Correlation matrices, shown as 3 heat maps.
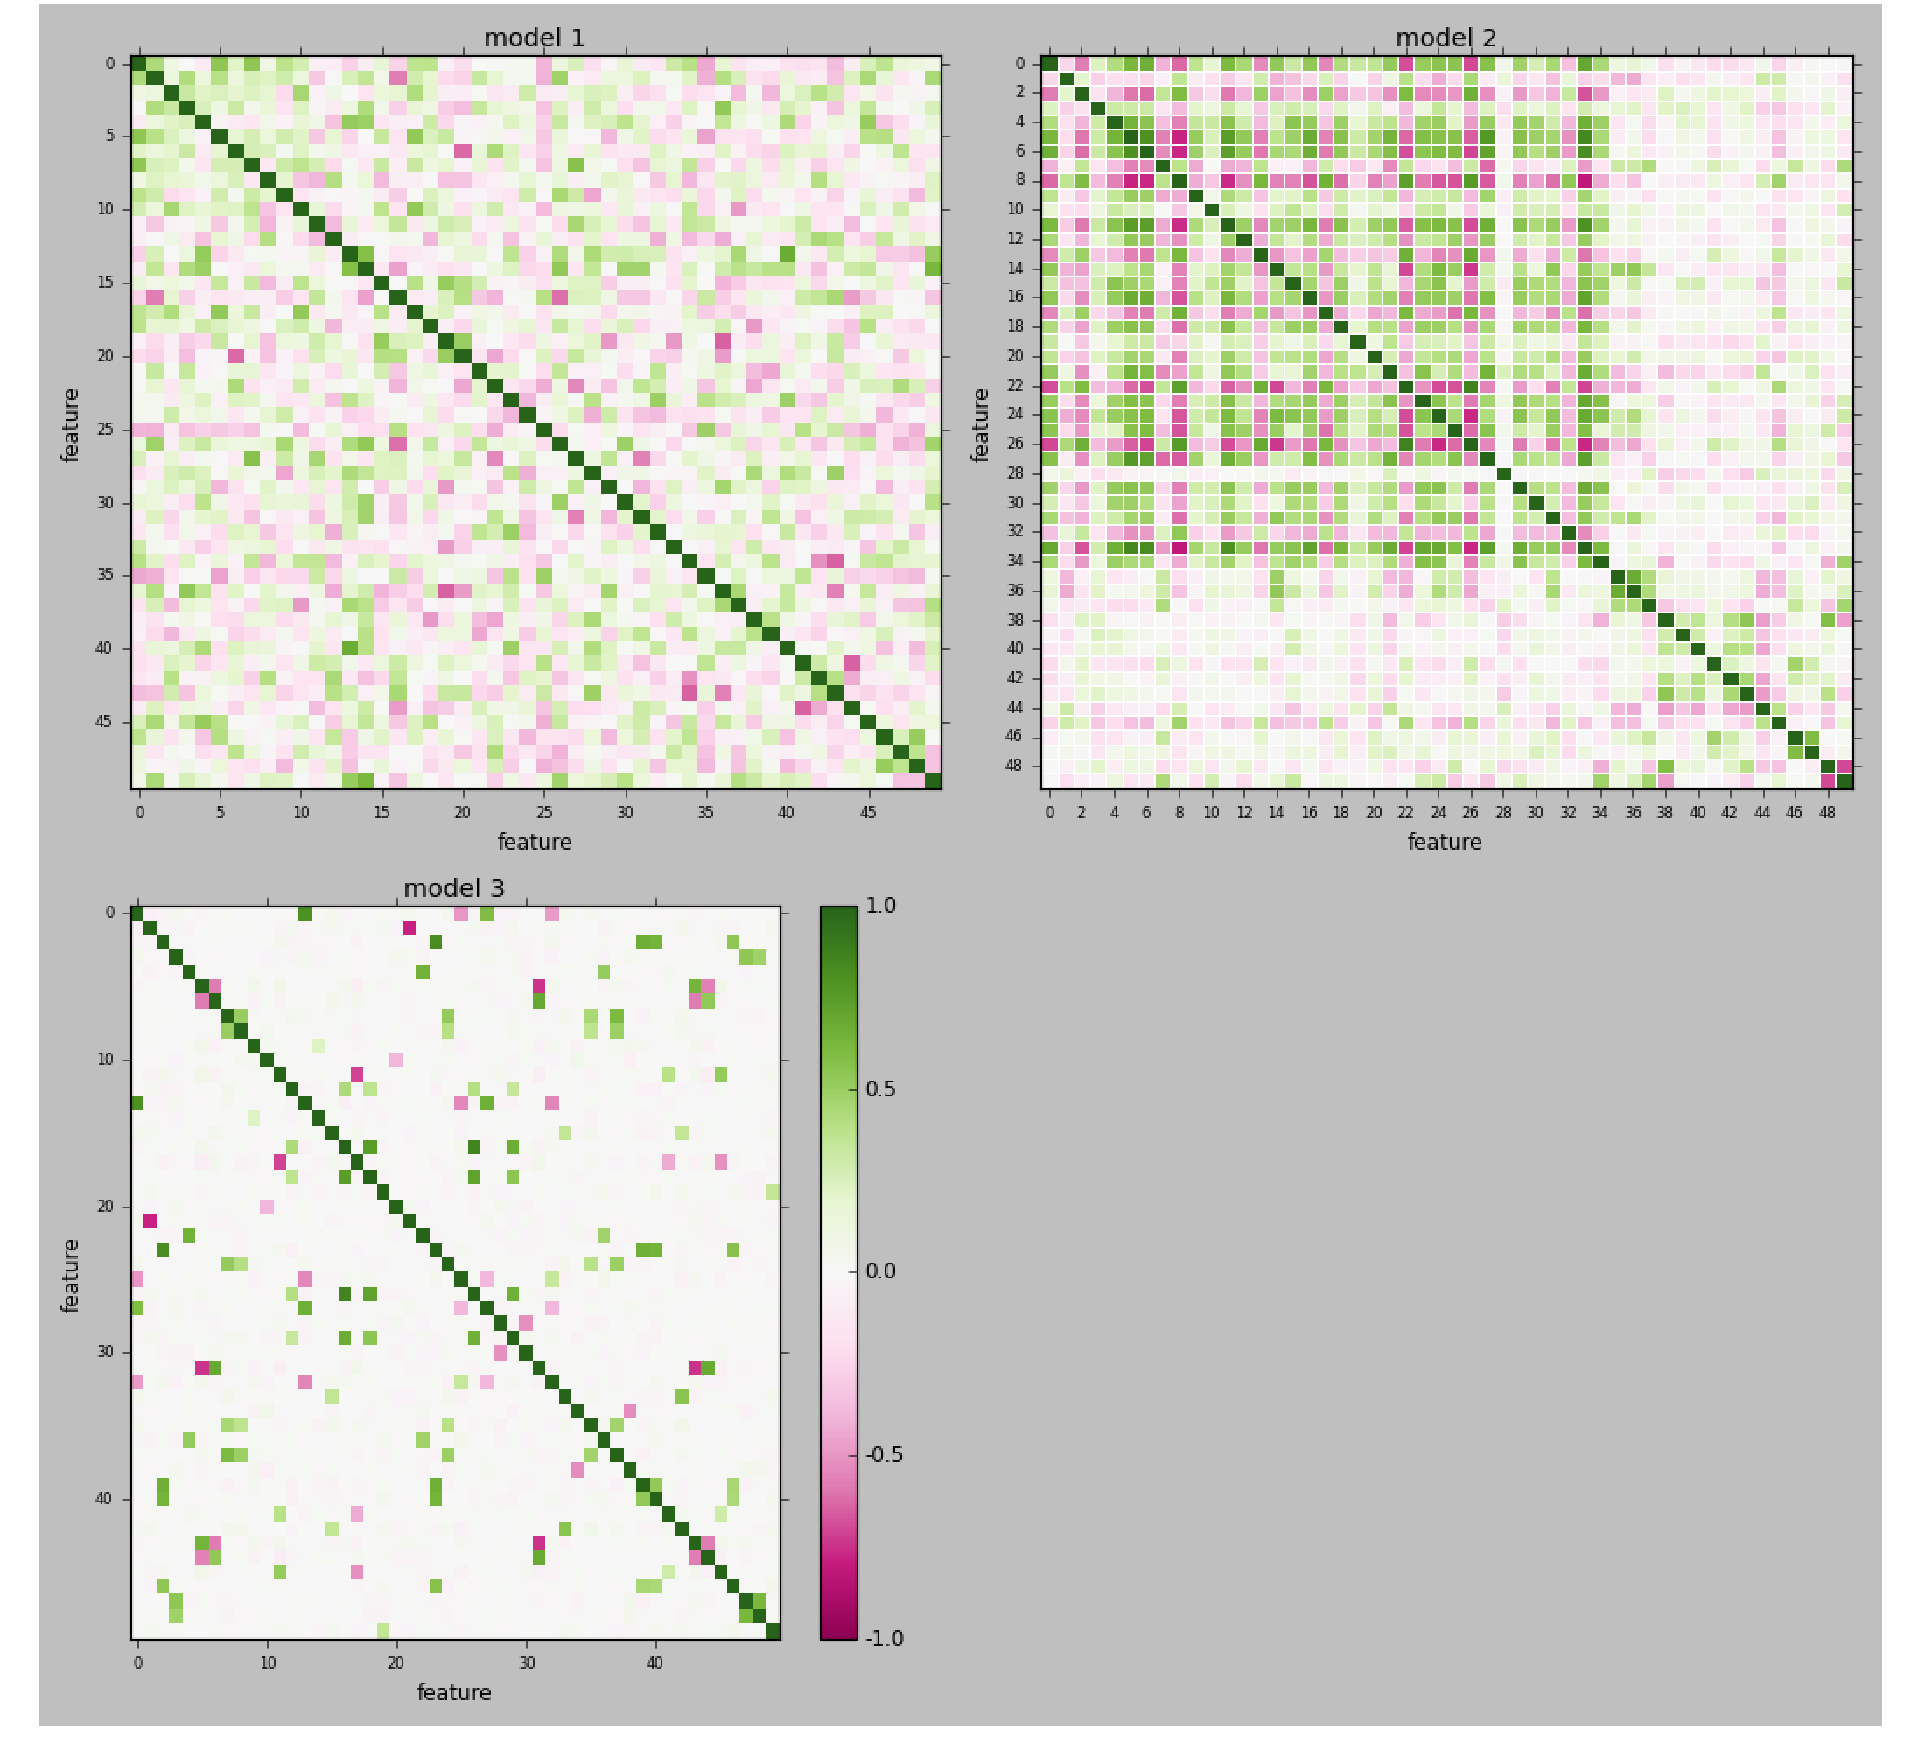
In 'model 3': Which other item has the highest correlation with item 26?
16
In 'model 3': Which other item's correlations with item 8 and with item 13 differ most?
0
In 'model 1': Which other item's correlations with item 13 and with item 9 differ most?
28
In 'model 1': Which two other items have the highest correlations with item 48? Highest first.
46, 47
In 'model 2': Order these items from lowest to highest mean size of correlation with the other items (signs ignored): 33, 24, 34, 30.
30, 34, 24, 33
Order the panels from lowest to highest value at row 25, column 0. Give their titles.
model 3, model 1, model 2
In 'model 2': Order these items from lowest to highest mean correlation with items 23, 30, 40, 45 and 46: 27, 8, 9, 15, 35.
8, 35, 9, 27, 15
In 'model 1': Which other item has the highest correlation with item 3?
36
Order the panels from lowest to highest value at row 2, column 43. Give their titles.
model 3, model 2, model 1
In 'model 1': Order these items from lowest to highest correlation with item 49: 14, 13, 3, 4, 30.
4, 3, 30, 13, 14
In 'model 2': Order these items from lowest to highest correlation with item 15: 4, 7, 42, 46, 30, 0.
7, 46, 42, 0, 30, 4
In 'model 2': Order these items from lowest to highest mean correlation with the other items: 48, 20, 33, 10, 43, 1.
1, 48, 43, 10, 20, 33
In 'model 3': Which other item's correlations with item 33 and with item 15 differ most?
42
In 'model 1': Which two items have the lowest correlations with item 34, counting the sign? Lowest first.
43, 42
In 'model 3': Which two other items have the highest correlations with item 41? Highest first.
11, 45
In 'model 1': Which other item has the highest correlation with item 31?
14
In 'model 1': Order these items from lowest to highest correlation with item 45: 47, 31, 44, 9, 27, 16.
16, 47, 27, 44, 9, 31
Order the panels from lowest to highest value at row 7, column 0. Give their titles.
model 2, model 3, model 1
